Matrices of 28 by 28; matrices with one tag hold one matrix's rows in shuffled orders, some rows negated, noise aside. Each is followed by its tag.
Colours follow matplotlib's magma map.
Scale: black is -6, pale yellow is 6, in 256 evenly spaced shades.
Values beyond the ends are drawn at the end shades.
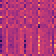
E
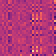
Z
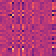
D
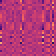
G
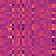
D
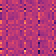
E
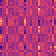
E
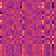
G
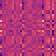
G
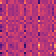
E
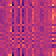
D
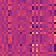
Z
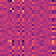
D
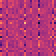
E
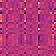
E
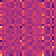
G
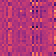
Z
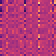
E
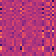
G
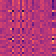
D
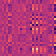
Z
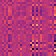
Z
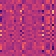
G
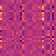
G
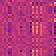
Z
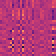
D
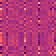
E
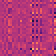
Z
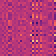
Z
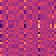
E
